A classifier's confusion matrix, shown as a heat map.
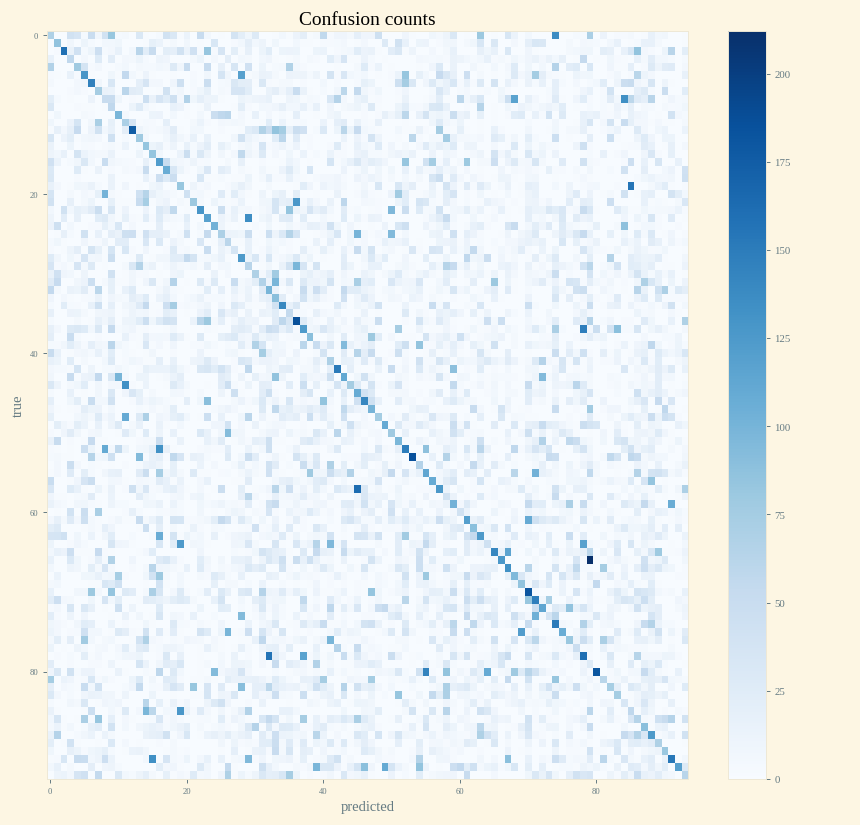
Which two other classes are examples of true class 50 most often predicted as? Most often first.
26, 42
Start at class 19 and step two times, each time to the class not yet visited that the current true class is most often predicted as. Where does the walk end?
14
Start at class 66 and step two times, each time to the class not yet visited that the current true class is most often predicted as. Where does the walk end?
39
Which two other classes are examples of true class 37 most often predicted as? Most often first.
78, 83
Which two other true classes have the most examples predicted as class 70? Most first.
61, 71
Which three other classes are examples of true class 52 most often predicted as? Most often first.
16, 8, 55
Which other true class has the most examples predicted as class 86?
2
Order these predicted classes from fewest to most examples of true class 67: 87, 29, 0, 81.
0, 29, 87, 81
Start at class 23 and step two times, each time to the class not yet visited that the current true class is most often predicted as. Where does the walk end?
36
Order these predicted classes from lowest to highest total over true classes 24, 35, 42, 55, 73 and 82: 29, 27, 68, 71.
27, 29, 68, 71
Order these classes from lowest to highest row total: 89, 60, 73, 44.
60, 89, 73, 44
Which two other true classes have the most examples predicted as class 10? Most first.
43, 68
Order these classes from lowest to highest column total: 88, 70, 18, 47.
47, 18, 88, 70
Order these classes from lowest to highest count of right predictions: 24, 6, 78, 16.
24, 16, 6, 78
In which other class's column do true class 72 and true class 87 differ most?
76
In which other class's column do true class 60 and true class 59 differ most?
91
